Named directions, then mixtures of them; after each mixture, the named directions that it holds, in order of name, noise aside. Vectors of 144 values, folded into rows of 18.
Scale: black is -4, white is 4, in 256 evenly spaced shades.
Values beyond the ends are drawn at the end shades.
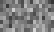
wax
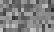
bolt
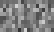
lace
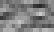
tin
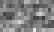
tin, wax.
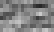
tin.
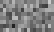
bolt, lace.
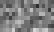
lace, tin, wax.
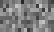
lace, wax.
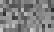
bolt.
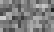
bolt, lace, tin.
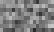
tin, wax.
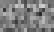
lace, tin, wax.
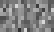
lace.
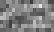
tin, wax.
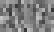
lace.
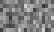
bolt, lace, wax.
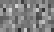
lace.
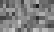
lace, tin, wax.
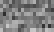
bolt, tin.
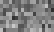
bolt.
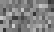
bolt, tin, wax.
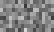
lace, wax.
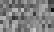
bolt, wax.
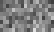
wax.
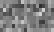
lace, tin.
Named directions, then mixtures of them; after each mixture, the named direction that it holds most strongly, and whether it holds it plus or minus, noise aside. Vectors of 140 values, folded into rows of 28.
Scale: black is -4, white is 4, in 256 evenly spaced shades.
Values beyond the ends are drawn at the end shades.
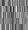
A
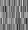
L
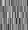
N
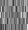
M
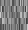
M, plus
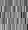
M, minus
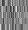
A, plus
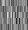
N, plus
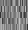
M, minus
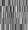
A, plus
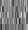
M, plus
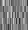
N, plus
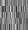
A, minus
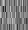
L, plus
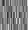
N, minus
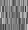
M, plus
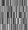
N, minus
